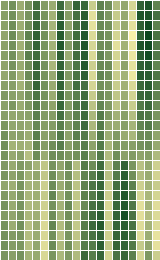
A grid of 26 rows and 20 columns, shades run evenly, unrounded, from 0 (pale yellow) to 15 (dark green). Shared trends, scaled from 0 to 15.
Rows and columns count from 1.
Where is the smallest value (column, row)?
17, 4
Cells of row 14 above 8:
8
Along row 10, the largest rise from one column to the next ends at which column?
18
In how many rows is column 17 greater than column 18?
11
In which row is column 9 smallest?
6
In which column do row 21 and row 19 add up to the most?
16
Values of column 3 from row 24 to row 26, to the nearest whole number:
8 8 8
